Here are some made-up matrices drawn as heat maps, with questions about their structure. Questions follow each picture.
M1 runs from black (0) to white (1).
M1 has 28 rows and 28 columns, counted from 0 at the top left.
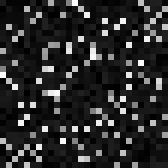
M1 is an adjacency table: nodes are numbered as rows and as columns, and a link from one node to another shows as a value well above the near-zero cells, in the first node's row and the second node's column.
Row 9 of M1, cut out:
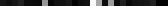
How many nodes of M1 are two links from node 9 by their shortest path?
5
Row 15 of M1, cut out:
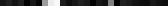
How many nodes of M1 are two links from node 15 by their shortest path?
5
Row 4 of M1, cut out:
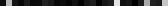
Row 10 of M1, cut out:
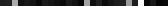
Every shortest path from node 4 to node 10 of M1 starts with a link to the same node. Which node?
node 24
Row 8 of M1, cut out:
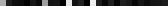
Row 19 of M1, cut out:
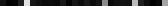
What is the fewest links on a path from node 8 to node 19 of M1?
6
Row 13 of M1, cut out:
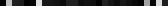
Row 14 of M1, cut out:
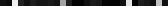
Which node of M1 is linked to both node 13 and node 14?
node 26
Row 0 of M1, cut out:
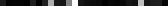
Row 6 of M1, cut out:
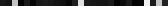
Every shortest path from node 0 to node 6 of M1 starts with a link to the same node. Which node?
node 23
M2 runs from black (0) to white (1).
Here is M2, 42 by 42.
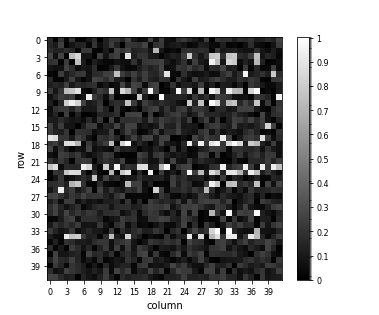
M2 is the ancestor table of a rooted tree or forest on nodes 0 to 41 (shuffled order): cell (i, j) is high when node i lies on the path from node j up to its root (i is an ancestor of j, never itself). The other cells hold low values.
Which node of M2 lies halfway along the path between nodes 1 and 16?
22
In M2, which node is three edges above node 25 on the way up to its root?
34
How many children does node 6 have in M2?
4
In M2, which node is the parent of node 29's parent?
33
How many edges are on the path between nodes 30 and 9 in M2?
9
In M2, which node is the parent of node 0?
17
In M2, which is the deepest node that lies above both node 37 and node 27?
11
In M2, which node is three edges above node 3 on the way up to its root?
18
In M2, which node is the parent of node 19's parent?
26
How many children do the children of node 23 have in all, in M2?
2
